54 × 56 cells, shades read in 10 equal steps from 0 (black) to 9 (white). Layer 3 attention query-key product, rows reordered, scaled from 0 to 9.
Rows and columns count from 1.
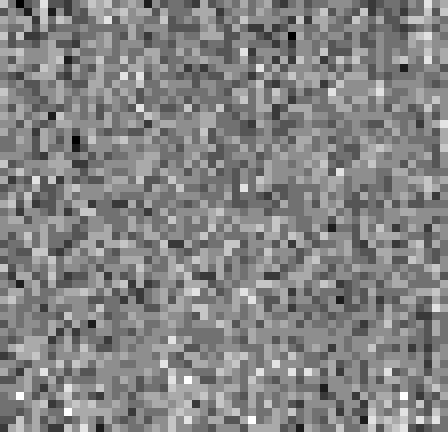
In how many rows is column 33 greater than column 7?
26
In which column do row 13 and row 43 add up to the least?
37
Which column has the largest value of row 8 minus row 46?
54
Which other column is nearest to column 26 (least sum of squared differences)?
56
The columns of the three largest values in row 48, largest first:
24, 22, 32
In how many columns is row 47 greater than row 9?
25
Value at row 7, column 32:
2
